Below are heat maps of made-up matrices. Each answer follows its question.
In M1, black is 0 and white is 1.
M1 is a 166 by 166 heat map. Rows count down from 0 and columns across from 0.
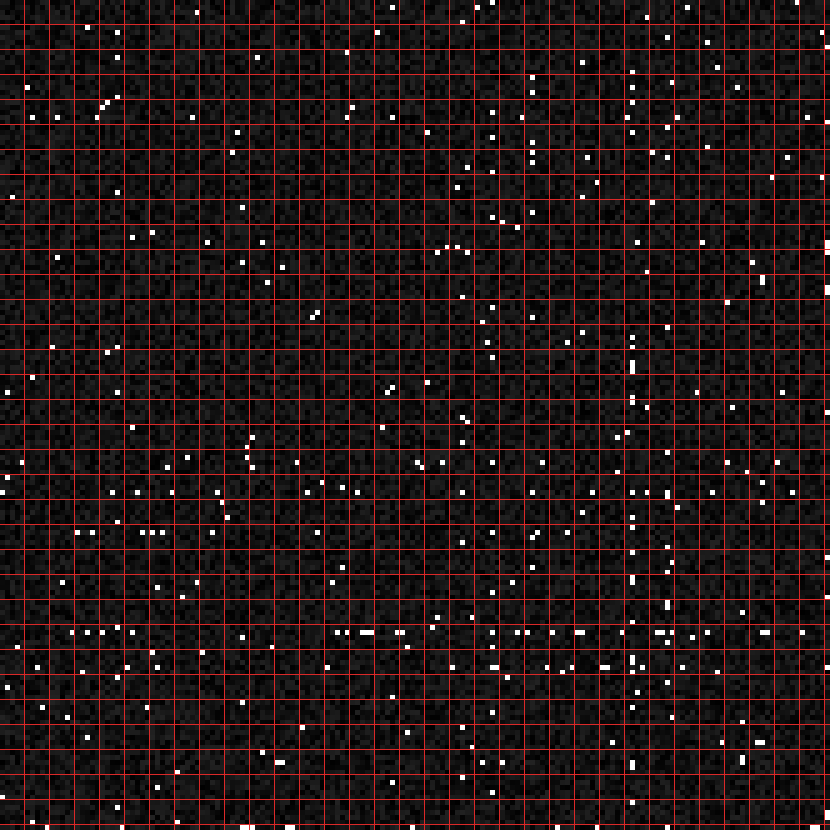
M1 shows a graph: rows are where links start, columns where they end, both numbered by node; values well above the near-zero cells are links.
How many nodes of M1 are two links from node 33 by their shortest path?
2
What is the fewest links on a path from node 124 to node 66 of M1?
3
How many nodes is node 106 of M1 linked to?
10
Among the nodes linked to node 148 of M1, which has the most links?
node 152
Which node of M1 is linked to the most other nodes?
node 126
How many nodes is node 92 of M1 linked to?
8
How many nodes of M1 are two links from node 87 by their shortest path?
3
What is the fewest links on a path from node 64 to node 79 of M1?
4
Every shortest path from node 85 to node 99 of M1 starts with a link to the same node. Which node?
node 26
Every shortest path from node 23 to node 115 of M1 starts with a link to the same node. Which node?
node 69
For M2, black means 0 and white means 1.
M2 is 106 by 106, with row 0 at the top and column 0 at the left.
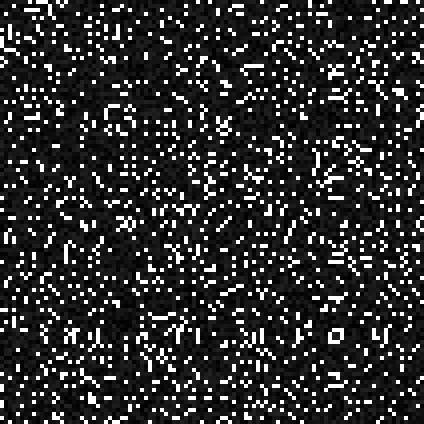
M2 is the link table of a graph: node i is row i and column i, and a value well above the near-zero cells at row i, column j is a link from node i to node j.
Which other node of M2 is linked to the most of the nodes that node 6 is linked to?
node 28
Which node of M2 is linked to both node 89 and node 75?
node 15
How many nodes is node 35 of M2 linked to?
9
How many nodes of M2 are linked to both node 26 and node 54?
6
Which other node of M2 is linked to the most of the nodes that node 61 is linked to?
node 82
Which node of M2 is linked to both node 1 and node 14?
node 25
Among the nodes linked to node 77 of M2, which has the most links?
node 83
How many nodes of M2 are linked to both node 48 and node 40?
7
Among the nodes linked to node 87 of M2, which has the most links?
node 31
